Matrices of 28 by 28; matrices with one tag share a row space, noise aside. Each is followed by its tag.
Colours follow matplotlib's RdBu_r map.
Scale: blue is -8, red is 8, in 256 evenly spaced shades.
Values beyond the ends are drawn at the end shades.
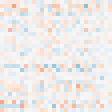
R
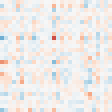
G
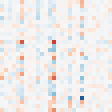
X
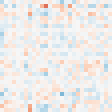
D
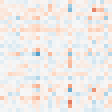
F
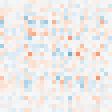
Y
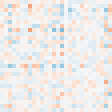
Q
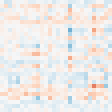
F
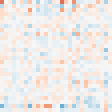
D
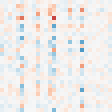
X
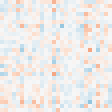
G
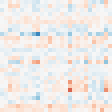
F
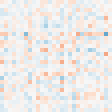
D
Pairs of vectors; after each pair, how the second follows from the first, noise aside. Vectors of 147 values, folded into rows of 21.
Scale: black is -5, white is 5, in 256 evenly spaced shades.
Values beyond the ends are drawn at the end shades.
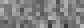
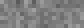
reversed, shrunk.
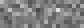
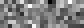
wrapped around, scaled up.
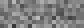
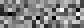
wrapped around, scaled up.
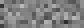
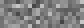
reversed, negated.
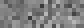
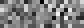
wrapped around, scaled up.
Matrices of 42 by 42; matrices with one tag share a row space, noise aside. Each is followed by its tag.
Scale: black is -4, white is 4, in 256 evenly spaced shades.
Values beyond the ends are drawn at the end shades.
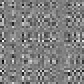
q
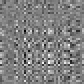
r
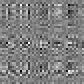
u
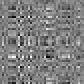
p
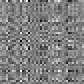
u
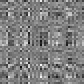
u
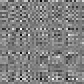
u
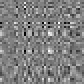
r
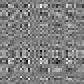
u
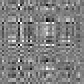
p
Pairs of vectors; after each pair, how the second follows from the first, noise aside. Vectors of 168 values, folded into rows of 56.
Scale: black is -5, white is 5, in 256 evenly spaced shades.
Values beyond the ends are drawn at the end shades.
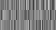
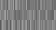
reversed, negated, shrunk.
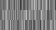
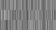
wrapped around, negated, shrunk.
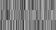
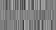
partly zeroed.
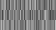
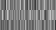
negated.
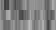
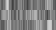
reversed, negated.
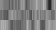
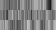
copied.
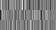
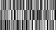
reversed, scaled up.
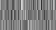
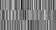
negated.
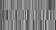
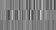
wrapped around, negated, partly zeroed.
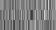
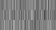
negated, shrunk.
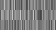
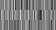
copied.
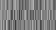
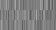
reversed, negated, shrunk.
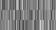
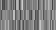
copied.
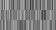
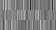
partly zeroed.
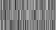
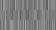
negated, shrunk.
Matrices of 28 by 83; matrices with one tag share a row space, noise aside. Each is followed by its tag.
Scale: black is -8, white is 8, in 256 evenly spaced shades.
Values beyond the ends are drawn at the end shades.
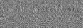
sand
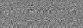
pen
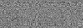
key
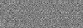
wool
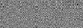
sand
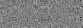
sand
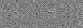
key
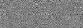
sand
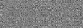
sand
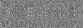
pen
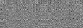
sand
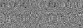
key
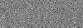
pen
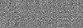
wool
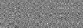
wool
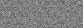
key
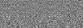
key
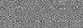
wool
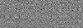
wool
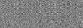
key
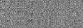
pen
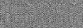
pen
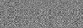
wool
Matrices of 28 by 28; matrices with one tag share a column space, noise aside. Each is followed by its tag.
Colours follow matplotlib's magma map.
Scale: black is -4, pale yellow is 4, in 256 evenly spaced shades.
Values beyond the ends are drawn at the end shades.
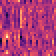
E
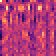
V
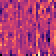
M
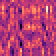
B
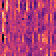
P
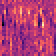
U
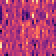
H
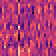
B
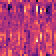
M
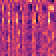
V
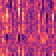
P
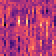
U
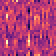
E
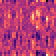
E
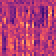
U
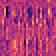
U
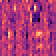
V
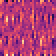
E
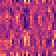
E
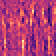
U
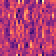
H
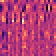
V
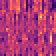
P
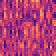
H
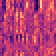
P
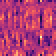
E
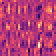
B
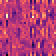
H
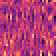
E
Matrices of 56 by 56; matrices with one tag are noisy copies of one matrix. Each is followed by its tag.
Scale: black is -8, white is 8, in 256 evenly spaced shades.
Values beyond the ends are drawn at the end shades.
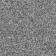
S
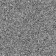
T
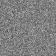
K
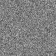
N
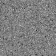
K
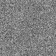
T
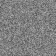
K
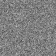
T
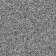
S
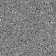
T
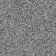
N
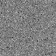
T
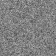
S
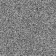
T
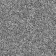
S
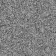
K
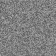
K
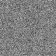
T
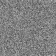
T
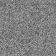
T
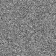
S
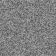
S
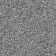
N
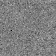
T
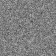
S
